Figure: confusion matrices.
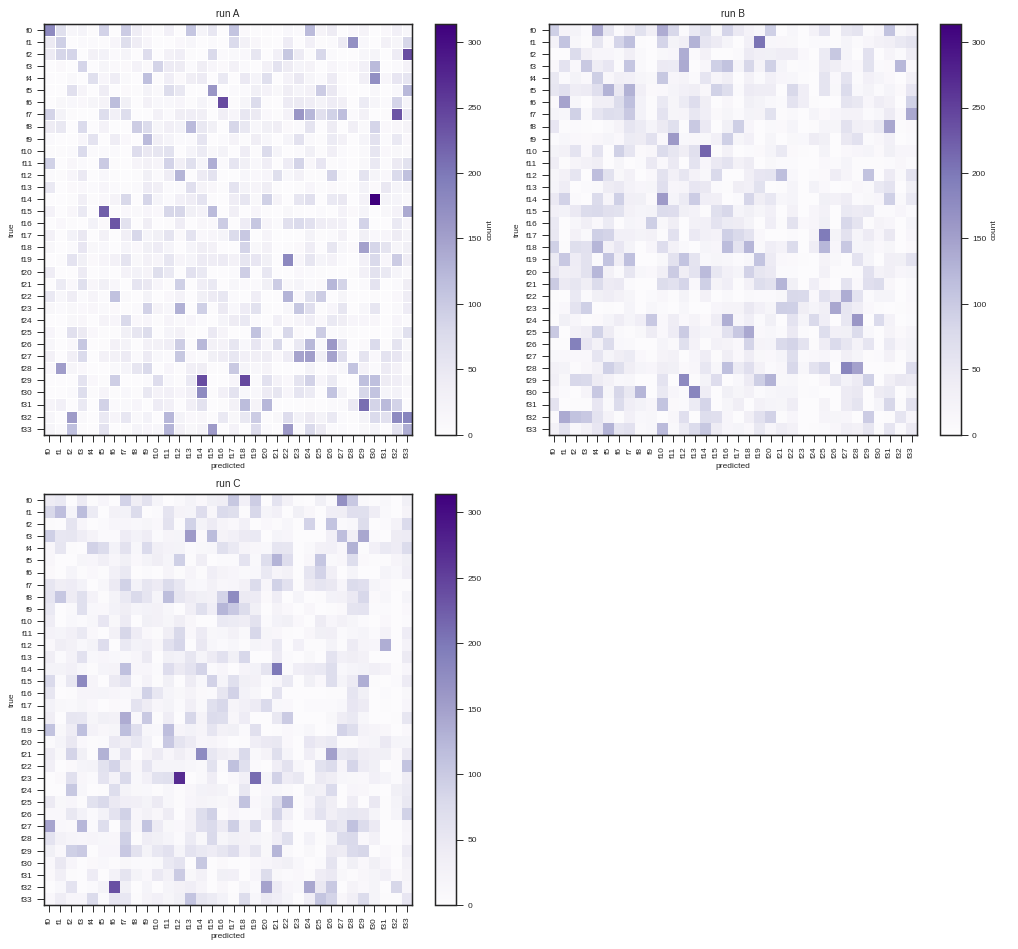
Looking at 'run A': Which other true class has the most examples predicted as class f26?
f27
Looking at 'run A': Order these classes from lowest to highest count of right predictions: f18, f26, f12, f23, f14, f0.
f14, f18, f23, f12, f26, f0
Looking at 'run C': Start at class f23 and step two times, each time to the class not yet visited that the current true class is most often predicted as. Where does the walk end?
f31
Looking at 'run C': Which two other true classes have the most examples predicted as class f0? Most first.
f27, f19
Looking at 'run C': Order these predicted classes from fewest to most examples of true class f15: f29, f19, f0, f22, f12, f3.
f12, f19, f22, f0, f29, f3
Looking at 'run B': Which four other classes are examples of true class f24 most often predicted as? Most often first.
f28, f16, f9, f30
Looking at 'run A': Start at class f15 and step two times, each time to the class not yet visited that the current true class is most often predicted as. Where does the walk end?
f33
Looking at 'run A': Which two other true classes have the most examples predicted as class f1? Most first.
f28, f2
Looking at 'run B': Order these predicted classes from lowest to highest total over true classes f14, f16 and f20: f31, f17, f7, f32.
f32, f17, f7, f31
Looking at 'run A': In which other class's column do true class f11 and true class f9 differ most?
f15
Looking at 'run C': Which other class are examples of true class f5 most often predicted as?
f21
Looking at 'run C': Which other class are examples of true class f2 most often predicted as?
f26
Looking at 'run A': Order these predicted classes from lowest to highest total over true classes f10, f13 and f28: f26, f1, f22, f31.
f22, f26, f31, f1
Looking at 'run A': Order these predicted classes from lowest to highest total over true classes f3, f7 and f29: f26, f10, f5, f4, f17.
f4, f17, f5, f26, f10
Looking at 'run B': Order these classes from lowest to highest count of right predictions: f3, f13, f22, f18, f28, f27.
f27, f13, f22, f3, f18, f28
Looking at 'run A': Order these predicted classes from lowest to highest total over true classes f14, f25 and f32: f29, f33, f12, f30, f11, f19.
f29, f12, f11, f19, f33, f30
